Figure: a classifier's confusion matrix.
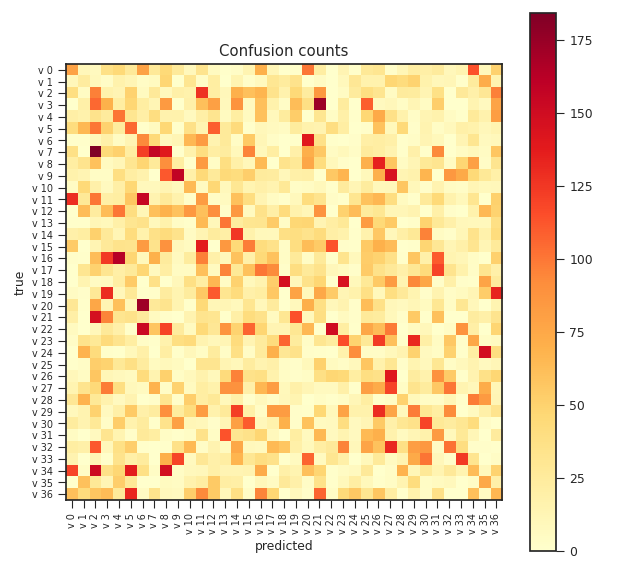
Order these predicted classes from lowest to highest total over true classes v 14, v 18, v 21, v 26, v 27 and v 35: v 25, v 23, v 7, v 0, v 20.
v 0, v 20, v 7, v 25, v 23
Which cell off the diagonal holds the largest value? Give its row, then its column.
v 7, v 2
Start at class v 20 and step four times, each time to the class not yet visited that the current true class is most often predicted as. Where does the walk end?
v 34
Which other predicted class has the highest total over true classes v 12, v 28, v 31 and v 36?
v 21
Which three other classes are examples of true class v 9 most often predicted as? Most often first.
v 27, v 8, v 32
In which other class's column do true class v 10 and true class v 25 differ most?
v 28
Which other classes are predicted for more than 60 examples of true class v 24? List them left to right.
v 1, v 17, v 35
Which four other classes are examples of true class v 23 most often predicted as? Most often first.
v 29, v 26, v 18, v 34
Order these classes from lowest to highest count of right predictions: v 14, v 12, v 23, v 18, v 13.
v 12, v 13, v 23, v 14, v 18
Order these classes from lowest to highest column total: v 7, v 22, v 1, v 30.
v 22, v 1, v 7, v 30
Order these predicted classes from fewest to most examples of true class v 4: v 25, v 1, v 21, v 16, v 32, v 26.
v 32, v 1, v 21, v 25, v 16, v 26
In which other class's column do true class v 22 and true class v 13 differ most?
v 6
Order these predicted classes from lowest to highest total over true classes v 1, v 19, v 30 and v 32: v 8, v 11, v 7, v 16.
v 7, v 16, v 11, v 8
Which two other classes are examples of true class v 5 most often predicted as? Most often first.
v 12, v 2
